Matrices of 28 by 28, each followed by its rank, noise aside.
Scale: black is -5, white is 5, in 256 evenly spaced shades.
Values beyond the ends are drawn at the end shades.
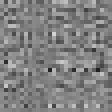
four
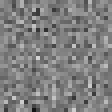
six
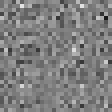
four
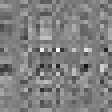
three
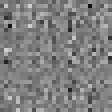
six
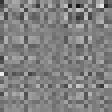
two
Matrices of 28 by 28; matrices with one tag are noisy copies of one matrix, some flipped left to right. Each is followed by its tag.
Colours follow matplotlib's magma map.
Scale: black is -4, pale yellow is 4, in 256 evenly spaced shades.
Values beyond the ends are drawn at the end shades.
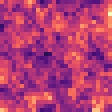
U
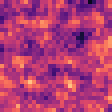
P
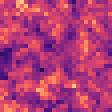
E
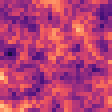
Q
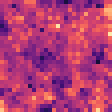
U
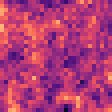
U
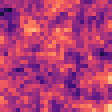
Q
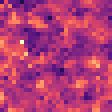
P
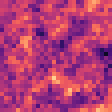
E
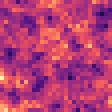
Q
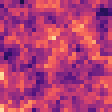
Q
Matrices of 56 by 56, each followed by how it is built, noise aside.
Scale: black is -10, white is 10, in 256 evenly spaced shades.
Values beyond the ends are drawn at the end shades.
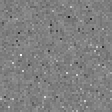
sparse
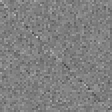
diagonal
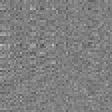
low rank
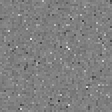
sparse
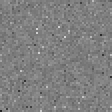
sparse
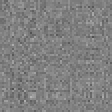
low rank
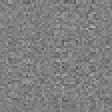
low rank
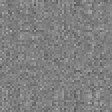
low rank
